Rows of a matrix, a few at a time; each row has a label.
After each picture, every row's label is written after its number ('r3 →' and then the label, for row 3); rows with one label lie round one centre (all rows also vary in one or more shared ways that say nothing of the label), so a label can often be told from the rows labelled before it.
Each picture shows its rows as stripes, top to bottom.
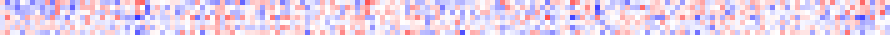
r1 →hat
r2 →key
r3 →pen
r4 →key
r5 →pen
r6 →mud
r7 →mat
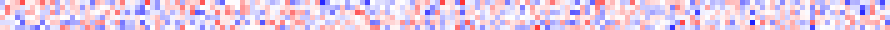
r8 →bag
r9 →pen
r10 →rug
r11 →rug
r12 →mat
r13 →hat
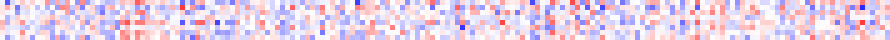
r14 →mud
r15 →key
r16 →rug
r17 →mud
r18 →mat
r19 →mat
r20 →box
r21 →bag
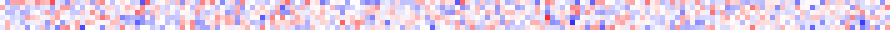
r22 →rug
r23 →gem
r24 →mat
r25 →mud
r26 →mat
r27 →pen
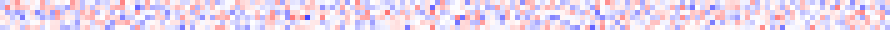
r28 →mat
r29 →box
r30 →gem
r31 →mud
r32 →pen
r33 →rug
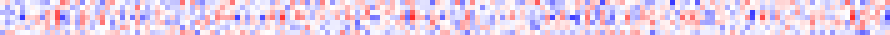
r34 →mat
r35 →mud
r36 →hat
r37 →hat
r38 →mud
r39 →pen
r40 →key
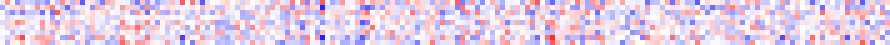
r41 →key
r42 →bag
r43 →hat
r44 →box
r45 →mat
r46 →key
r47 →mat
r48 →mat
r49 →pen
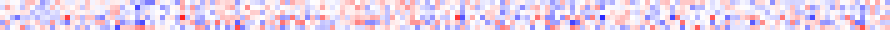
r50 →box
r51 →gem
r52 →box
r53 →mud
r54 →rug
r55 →mat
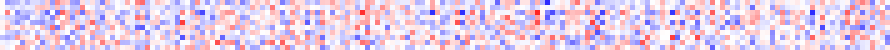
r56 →mat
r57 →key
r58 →rug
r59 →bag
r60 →gem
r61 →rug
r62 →key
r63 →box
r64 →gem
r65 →box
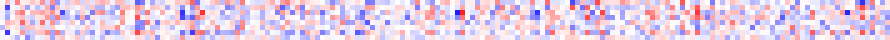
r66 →pen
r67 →mat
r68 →mud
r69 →mat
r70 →key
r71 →key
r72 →mud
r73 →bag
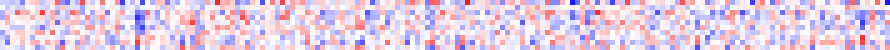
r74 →mud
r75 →rug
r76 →box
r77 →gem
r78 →pen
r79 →gem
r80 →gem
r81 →mat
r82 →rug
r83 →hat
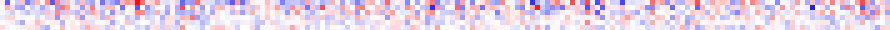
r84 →pen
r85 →gem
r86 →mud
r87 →pen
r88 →pen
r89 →rug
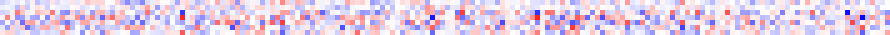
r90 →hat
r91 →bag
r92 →mat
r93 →key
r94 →box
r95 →gem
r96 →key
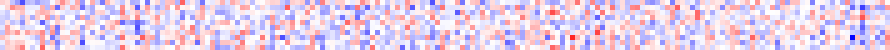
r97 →hat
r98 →pen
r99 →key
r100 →box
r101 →gem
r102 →mat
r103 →pen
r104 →bag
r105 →rug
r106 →key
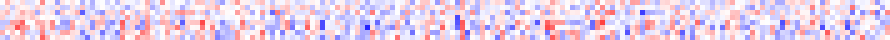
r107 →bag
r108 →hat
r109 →bag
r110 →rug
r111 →mat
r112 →box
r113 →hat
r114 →key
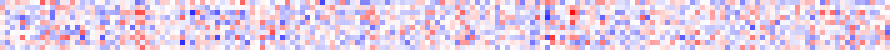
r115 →hat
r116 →hat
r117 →bag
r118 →bag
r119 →hat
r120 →hat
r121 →gem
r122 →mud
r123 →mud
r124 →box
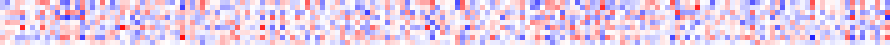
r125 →gem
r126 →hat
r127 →mud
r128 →key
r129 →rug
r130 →key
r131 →mat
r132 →hat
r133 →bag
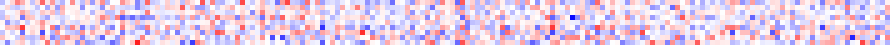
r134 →gem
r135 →hat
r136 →gem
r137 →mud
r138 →key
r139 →rug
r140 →mat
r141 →bag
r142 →mud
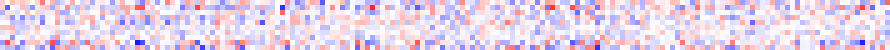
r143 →pen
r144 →box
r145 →bag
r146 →hat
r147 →mat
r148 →pen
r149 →pen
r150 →hat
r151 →pen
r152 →mud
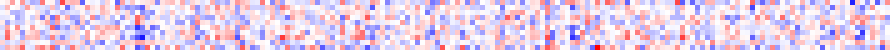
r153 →hat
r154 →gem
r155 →key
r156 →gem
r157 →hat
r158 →mat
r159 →pen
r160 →rug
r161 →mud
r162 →pen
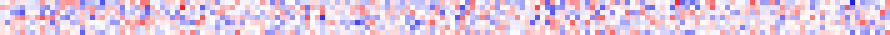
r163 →mud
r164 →rug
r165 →bag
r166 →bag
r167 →box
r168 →rug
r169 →key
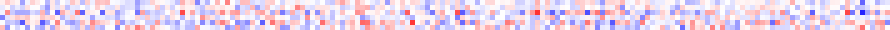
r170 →pen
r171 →rug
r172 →bag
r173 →mud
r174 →mat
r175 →mat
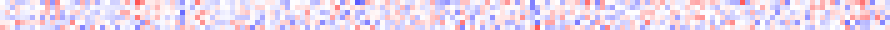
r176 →pen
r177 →hat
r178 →pen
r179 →box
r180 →mud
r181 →mat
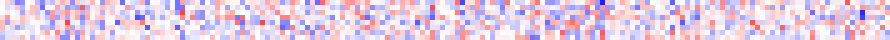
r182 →mat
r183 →mat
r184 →mud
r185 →rug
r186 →box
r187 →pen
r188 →hat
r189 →key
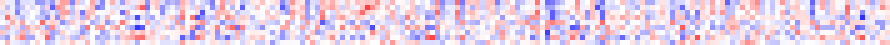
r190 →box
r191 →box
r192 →rug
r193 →pen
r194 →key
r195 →rug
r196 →bag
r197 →gem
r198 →pen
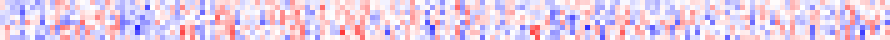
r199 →hat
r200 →hat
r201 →hat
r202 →mat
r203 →box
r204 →gem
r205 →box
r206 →box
